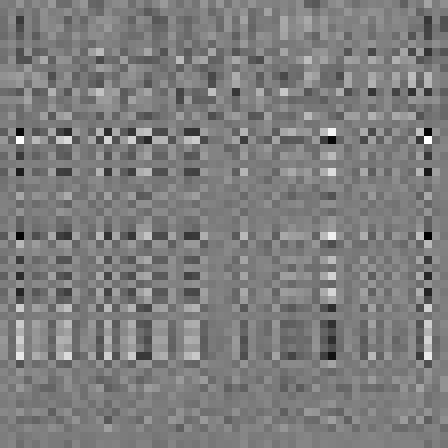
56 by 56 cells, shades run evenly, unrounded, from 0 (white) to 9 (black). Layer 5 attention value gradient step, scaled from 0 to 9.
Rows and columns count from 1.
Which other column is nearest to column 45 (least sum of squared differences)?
51
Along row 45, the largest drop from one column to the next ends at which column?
54
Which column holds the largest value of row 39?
42
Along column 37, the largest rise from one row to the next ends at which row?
18
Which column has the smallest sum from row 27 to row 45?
9
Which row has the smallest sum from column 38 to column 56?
8
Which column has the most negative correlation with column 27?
52
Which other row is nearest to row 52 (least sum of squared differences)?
47
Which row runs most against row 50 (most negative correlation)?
21
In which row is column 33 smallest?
12
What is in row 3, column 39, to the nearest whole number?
3
